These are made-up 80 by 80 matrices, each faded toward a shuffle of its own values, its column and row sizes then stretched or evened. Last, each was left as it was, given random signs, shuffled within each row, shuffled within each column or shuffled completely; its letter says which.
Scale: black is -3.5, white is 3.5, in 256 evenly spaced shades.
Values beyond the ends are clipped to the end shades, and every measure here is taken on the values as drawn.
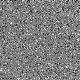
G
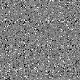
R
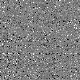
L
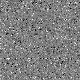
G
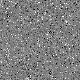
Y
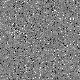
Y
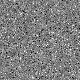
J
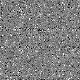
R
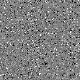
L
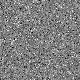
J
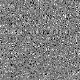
R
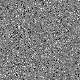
Y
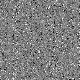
Y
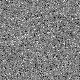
J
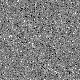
J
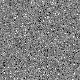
Y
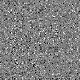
R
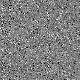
Y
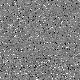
G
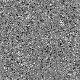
Y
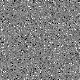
L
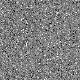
Y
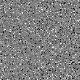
R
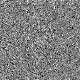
Y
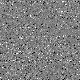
G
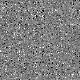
L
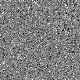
Y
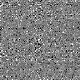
R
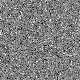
J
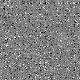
R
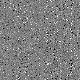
Y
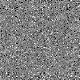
R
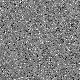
J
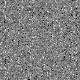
Y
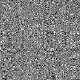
R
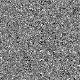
L
